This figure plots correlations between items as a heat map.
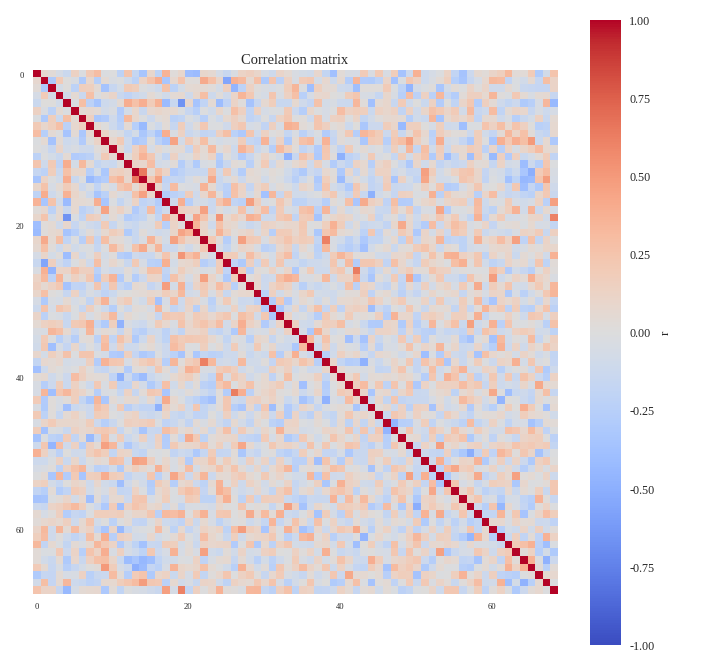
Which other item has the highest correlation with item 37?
34
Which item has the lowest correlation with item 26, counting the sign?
2
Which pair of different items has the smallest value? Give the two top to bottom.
4, 19
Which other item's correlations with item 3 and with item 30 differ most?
60
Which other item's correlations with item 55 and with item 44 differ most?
52
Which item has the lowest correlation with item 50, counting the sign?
57
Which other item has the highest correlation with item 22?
38
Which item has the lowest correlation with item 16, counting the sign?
44
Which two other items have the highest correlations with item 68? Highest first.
19, 17
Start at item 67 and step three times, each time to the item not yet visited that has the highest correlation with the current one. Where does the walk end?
51
